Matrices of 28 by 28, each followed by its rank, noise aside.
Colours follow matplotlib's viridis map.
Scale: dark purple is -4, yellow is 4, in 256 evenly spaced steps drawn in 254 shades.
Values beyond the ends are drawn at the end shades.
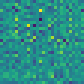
four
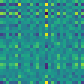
one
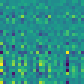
two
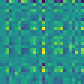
one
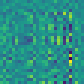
three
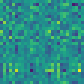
three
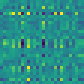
two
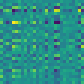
one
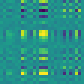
one
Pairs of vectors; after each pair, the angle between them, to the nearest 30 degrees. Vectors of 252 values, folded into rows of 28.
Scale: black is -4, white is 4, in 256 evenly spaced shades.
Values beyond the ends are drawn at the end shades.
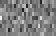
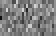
150 degrees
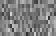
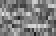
120 degrees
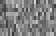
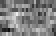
60 degrees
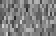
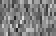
30 degrees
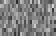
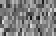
90 degrees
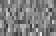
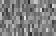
120 degrees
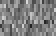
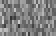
90 degrees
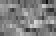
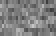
30 degrees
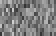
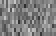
60 degrees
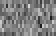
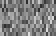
90 degrees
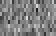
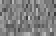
150 degrees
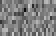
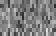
60 degrees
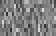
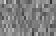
90 degrees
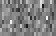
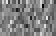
30 degrees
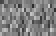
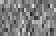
150 degrees
